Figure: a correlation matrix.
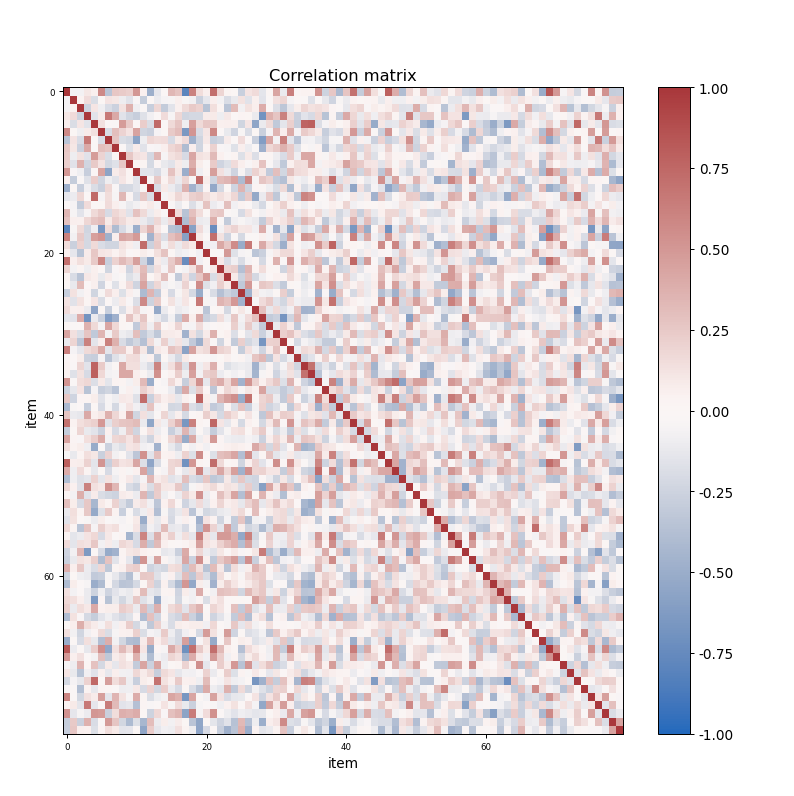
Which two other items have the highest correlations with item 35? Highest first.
4, 34
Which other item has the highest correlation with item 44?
63
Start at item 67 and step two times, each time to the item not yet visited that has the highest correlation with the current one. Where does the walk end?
74
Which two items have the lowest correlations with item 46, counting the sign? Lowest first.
17, 12
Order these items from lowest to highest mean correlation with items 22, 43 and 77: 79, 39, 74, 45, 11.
39, 79, 74, 45, 11
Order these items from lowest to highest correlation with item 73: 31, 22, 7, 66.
22, 66, 7, 31
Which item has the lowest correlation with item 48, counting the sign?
36
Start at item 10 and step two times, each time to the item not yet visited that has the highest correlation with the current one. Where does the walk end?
0
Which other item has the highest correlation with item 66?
2
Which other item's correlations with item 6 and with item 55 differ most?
19
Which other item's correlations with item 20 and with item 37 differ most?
28
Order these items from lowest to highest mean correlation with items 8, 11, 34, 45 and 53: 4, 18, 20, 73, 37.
37, 20, 18, 73, 4
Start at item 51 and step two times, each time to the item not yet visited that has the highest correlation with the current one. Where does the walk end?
47
